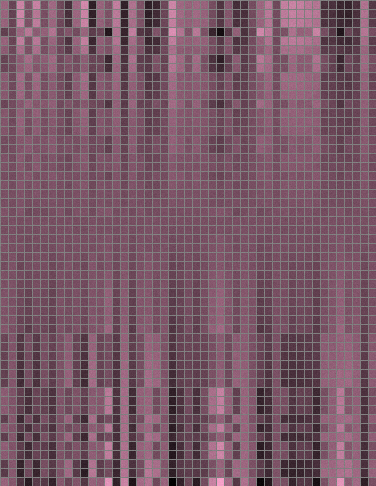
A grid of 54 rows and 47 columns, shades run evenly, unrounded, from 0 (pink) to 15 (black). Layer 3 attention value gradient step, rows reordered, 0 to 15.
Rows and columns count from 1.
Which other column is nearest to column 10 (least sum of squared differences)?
26
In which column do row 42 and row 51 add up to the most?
22
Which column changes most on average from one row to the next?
14
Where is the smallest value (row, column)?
54, 28
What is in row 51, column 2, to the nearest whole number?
7
